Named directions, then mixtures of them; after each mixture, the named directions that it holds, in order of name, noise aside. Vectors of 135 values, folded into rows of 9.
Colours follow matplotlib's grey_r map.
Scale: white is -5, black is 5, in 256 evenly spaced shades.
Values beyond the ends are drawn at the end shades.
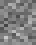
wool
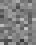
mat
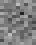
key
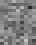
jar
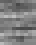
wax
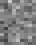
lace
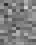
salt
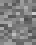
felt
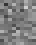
salt.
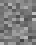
felt, mat, wool.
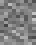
felt, wool.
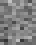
lace, mat.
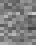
felt, key, wax.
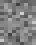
key, lace.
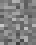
jar, mat, salt.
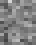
lace.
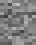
felt, key, wax.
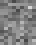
jar.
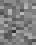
key, salt, wool.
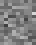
felt, wool.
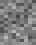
wool.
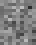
jar.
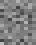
key, mat.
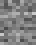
felt, lace, wax.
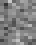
lace, salt.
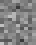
mat, wax.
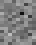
key.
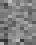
lace, mat.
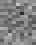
key.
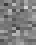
salt.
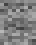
jar, salt, wax.
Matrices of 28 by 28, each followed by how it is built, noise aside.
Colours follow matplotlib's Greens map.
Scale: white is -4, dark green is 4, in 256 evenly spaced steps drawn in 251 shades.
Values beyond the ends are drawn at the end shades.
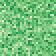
noise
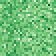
repeating rows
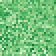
lower triangular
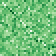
diagonal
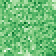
smooth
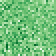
lower triangular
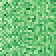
repeating rows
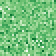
lower triangular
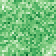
smooth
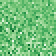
lower triangular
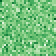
noise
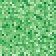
noise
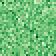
diagonal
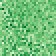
lower triangular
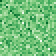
diagonal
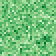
noise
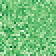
lower triangular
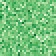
diagonal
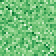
diagonal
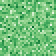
noise
